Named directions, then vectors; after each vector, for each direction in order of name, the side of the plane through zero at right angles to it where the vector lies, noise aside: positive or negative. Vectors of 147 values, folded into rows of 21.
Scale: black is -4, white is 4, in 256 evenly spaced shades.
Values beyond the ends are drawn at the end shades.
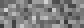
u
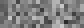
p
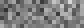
positive, negative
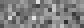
positive, positive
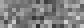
negative, negative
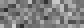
positive, negative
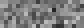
negative, negative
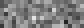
positive, positive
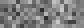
positive, negative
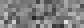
negative, negative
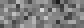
negative, positive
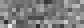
negative, negative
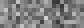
negative, positive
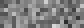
positive, positive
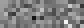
negative, negative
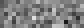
positive, positive
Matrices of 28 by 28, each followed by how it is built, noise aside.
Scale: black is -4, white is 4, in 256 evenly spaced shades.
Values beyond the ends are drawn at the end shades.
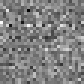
uneven rows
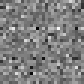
uneven rows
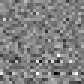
uneven rows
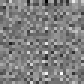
low rank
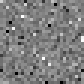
sparse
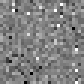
sparse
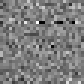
uneven rows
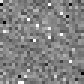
sparse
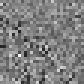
lower triangular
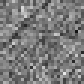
Hankel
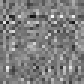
low rank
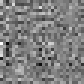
low rank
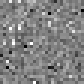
sparse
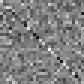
diagonal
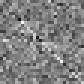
diagonal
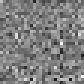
low rank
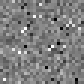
sparse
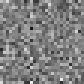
low rank
